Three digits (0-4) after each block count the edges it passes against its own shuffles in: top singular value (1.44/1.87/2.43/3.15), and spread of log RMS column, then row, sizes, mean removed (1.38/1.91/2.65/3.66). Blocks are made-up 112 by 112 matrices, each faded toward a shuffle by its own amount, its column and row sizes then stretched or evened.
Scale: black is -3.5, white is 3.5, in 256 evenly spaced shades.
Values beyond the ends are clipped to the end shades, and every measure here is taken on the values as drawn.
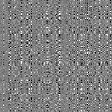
4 4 3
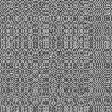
4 0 3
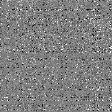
0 2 3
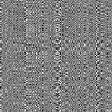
4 4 0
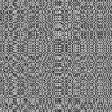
4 3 1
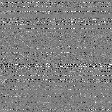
1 1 4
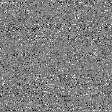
1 0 3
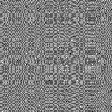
4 1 1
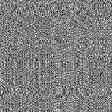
3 0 0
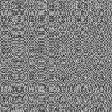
4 0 2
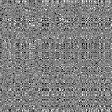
4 2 3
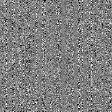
0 4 1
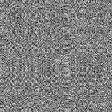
3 0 0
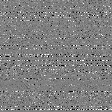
2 0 4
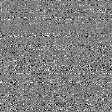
0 1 4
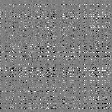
3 3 4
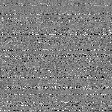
0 0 4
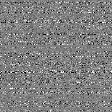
1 1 4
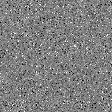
1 0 1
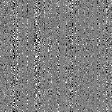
2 4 2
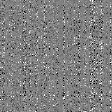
0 4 2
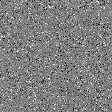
0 1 1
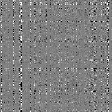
3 4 3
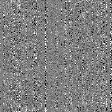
2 4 0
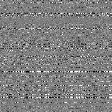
3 0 4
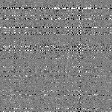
3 2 4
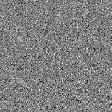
2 1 1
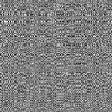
4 2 4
